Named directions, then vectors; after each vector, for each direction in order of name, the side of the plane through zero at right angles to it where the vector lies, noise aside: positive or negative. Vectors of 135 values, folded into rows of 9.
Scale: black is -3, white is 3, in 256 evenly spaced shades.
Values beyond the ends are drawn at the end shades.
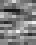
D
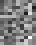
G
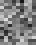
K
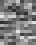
positive, positive, positive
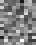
positive, negative, positive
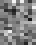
positive, negative, negative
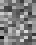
positive, negative, positive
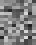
positive, negative, positive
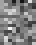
negative, negative, positive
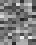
positive, positive, positive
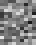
negative, positive, negative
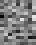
negative, negative, negative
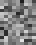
positive, negative, positive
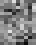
positive, negative, negative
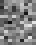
positive, positive, negative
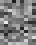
negative, positive, positive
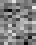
positive, negative, negative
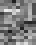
negative, positive, positive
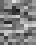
positive, positive, negative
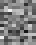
negative, positive, negative
